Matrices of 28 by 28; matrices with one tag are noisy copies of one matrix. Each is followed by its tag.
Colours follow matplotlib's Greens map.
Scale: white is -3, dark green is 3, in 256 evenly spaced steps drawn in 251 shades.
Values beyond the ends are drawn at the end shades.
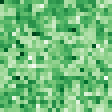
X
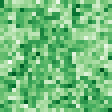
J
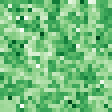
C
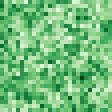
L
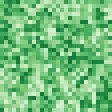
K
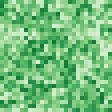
J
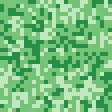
K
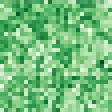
X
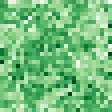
J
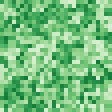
X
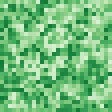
L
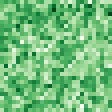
X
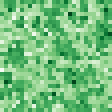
C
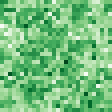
J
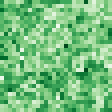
L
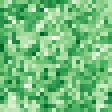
L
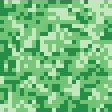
L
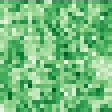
C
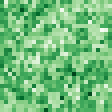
L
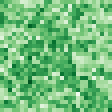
J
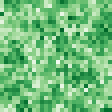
C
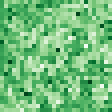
L
